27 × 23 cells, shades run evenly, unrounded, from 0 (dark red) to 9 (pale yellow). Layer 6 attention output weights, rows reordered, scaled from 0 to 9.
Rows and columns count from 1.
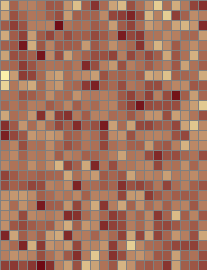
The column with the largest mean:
1
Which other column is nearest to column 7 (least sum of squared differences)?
2
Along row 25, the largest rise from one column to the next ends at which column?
4
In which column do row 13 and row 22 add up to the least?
9
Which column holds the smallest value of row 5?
3
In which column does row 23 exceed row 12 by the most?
8
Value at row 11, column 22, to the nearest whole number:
6
